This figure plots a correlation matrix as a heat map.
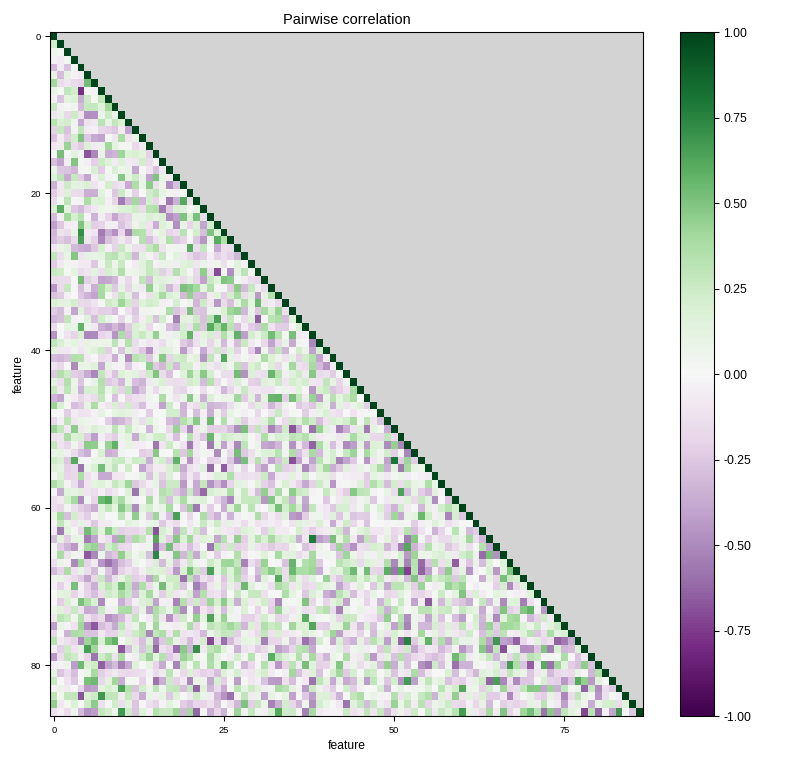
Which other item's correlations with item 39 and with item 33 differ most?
46
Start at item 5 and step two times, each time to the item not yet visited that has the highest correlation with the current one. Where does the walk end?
21
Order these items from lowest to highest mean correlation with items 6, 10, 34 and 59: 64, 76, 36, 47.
36, 76, 47, 64
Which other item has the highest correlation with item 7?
84
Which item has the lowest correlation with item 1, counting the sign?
63
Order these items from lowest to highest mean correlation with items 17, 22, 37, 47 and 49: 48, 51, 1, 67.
48, 51, 1, 67
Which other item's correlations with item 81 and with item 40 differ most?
42
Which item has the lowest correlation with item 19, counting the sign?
69
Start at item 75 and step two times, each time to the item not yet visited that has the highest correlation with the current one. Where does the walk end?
64
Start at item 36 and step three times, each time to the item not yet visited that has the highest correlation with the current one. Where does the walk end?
4
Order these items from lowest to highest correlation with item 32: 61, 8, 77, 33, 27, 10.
77, 61, 10, 8, 33, 27
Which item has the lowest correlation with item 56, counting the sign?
59
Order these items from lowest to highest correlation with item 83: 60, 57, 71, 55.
55, 57, 71, 60
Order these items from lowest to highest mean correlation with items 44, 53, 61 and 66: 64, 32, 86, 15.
32, 86, 64, 15
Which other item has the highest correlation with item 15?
66
